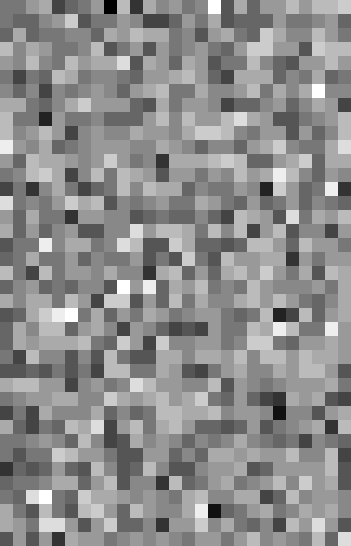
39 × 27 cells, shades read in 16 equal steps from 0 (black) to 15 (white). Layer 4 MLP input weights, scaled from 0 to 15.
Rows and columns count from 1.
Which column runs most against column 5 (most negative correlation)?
27
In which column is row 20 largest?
21
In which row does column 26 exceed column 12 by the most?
20
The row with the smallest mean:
2
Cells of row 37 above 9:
10
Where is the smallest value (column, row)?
9, 1
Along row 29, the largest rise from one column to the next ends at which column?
23
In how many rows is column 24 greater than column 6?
17
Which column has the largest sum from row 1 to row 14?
26
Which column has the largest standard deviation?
22
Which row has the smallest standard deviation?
32
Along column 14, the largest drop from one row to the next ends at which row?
19
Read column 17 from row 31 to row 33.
6 7 10
